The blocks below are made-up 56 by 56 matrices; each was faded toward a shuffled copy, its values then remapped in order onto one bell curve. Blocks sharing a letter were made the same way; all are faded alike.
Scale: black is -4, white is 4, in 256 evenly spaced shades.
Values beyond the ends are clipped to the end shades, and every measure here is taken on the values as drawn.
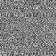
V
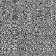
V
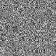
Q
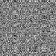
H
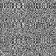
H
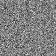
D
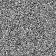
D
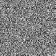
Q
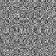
H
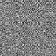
H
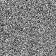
D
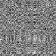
H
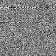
Q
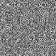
Q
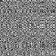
H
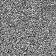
D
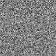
Q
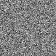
D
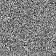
D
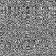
V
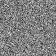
D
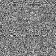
Q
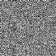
Q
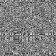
V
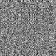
Q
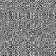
H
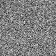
D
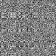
V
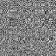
V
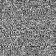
Q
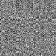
V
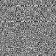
V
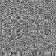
H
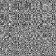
H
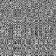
H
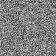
D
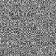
V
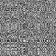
H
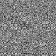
V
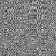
H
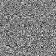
Q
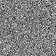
D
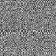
H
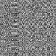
H
